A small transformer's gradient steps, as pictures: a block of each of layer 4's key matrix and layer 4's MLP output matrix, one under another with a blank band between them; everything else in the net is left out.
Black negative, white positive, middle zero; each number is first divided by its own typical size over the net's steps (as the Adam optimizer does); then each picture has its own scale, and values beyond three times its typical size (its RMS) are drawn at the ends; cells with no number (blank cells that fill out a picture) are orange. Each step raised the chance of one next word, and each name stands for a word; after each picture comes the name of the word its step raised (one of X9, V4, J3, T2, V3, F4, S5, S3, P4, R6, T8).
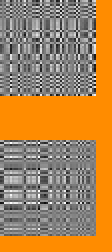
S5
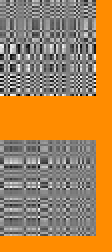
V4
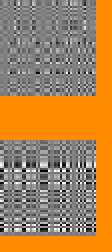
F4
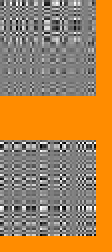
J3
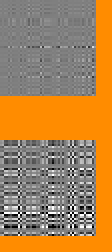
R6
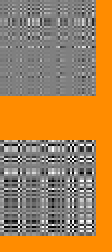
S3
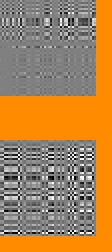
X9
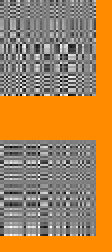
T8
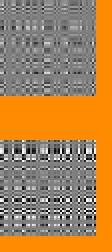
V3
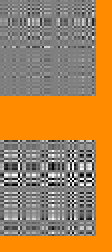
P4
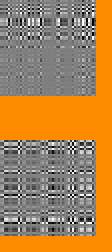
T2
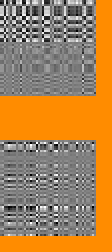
J3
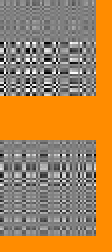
P4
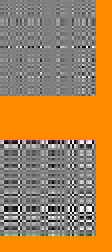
J3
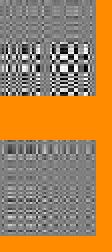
V3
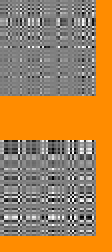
V3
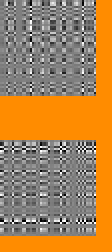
T2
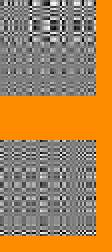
X9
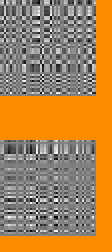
V3
